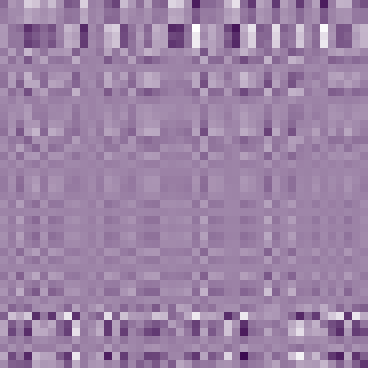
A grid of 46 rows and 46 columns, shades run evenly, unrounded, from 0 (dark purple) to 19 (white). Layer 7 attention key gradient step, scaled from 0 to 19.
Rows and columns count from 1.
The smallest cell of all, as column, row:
31, 45
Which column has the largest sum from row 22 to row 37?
34
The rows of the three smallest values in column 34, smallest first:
17, 11, 35
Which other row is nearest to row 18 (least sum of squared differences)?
43
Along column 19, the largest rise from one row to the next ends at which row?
7
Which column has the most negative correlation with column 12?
3
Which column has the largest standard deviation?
25
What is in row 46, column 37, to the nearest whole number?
9
